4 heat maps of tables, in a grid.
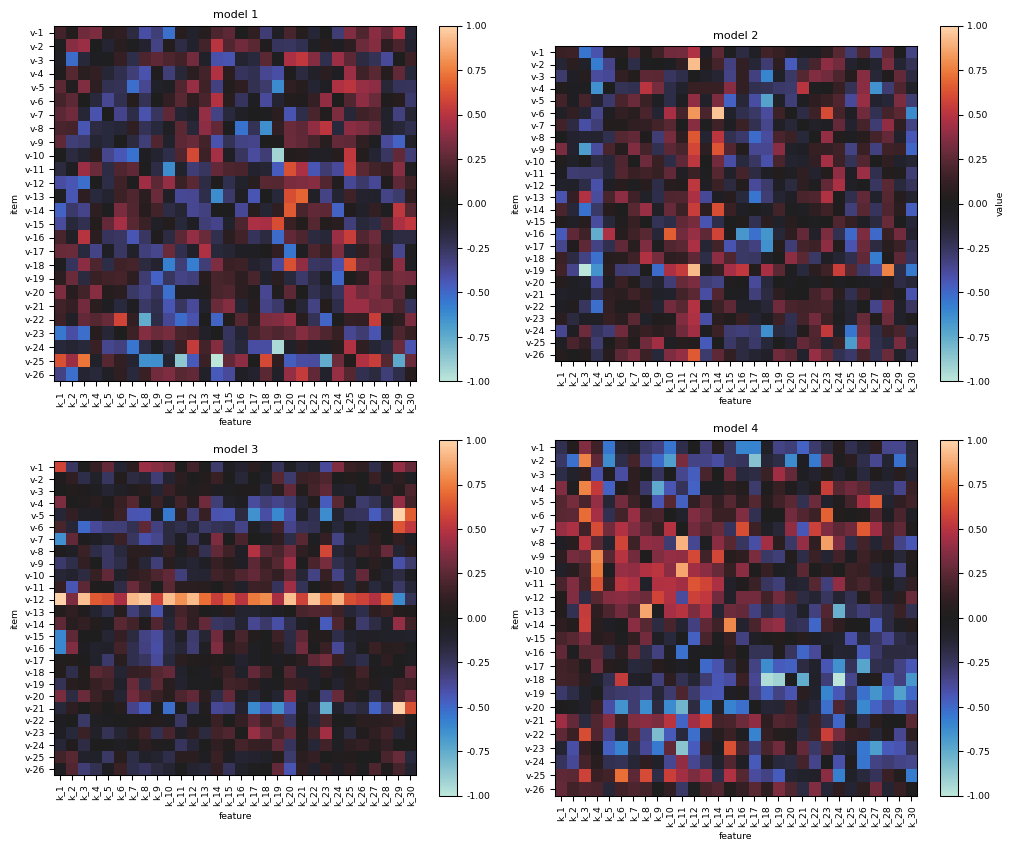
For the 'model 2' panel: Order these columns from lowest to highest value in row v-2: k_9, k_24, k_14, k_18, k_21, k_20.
k_20, k_18, k_21, k_9, k_14, k_24
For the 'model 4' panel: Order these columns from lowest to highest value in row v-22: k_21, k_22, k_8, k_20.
k_8, k_21, k_20, k_22
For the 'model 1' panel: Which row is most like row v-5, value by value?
v-16
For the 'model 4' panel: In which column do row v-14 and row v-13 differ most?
k_24
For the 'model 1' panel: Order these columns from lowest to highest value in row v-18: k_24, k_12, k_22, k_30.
k_12, k_24, k_22, k_30
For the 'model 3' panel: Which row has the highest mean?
v-12
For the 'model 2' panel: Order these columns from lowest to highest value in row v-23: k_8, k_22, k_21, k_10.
k_8, k_10, k_21, k_22
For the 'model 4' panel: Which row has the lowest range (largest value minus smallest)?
v-26
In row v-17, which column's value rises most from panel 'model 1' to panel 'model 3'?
k_20
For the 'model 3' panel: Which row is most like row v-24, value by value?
v-22
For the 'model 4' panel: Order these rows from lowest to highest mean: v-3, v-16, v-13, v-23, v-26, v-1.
v-1, v-23, v-16, v-3, v-13, v-26
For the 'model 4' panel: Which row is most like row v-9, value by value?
v-11
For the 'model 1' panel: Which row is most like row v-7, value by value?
v-17
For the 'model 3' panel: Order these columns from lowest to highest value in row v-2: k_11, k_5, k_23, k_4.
k_5, k_4, k_11, k_23
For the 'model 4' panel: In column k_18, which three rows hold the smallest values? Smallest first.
v-18, v-17, v-19
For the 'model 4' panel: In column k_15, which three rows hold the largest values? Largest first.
v-14, v-23, v-25
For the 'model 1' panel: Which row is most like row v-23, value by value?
v-12
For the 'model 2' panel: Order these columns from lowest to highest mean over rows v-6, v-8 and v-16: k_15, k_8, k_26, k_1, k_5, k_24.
k_1, k_15, k_24, k_5, k_8, k_26
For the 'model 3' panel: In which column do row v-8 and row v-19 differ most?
k_23
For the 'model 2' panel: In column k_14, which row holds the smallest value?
v-20
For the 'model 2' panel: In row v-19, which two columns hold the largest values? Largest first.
k_12, k_28
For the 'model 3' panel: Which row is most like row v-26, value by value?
v-2
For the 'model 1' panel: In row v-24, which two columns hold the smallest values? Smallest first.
k_19, k_7
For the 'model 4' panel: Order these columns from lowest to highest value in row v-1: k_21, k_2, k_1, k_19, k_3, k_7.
k_21, k_19, k_1, k_7, k_2, k_3
